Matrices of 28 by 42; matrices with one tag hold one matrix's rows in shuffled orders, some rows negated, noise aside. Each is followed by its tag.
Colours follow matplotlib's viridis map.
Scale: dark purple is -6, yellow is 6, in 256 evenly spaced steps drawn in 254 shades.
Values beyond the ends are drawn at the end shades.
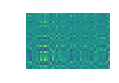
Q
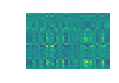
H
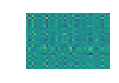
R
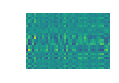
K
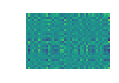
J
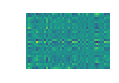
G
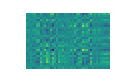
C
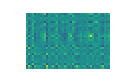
R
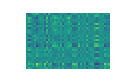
G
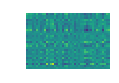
H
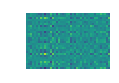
Q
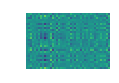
Q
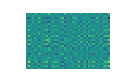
J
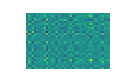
R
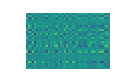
K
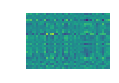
H
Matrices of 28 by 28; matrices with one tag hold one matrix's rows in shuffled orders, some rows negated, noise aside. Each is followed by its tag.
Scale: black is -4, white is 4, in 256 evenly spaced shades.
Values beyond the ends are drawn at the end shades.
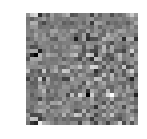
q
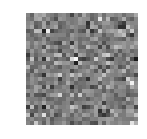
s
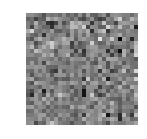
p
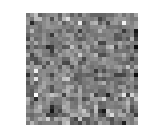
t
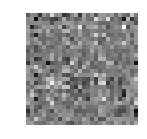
t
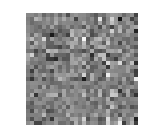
p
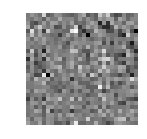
s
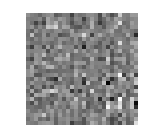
p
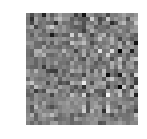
p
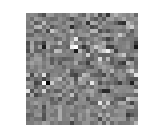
s
